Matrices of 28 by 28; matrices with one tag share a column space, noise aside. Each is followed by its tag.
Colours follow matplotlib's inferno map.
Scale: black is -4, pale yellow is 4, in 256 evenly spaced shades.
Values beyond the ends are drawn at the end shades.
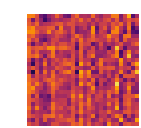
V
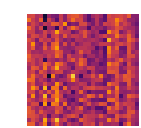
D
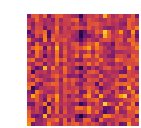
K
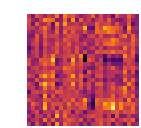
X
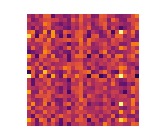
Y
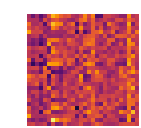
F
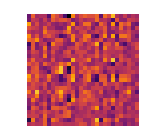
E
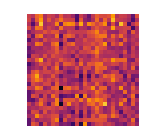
D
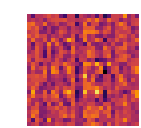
E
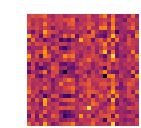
Y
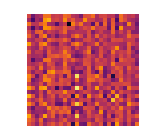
D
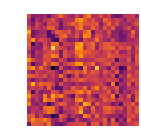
K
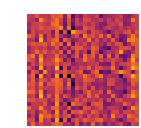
Y
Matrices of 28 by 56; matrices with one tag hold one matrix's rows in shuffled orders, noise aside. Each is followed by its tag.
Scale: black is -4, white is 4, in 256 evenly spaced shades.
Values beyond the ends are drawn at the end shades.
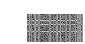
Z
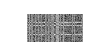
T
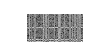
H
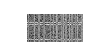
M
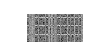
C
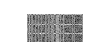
T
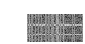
T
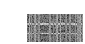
Z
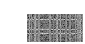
Z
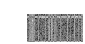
C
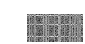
H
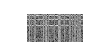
H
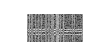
T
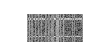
T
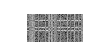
C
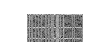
T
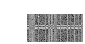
C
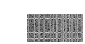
M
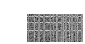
M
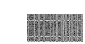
M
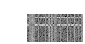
C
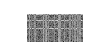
H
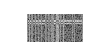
T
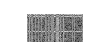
T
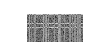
H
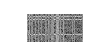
T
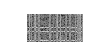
Z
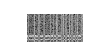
M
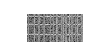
M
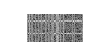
T
